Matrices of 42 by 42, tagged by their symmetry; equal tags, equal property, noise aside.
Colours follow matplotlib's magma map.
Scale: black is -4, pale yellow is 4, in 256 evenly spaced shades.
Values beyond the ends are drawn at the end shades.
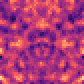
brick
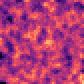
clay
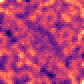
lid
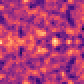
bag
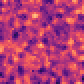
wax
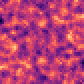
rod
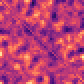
lid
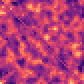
lid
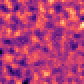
wax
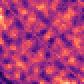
lid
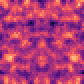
brick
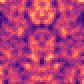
brick
